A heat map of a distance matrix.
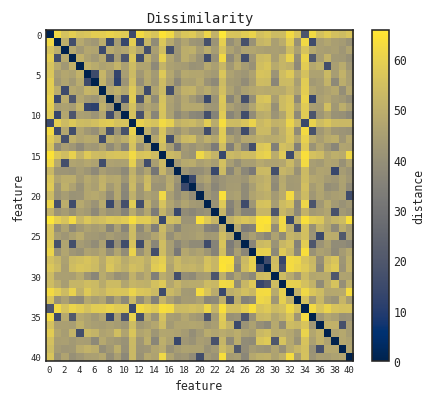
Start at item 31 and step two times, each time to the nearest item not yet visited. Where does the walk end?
29
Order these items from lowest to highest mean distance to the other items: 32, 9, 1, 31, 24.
1, 24, 9, 31, 32
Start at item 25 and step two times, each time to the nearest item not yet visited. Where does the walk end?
39
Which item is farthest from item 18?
0
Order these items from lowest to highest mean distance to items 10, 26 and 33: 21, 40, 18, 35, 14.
21, 35, 14, 40, 18
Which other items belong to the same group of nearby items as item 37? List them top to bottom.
4
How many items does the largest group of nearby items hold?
8
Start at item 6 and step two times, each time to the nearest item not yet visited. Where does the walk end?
5
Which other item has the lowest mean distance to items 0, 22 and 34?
11
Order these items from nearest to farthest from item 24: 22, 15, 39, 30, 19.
22, 30, 19, 39, 15
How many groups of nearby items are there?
13
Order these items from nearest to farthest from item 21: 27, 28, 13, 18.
27, 18, 13, 28
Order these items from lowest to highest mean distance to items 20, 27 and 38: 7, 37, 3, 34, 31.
3, 37, 7, 31, 34
